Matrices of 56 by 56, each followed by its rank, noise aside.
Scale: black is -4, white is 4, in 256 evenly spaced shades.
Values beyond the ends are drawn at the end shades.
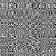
four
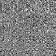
twelve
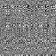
six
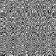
four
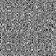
eight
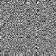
six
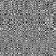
four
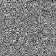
eight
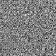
twelve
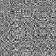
six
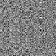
eight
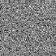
twelve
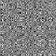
six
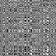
four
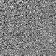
twelve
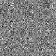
twelve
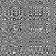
four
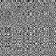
four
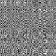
six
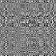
four
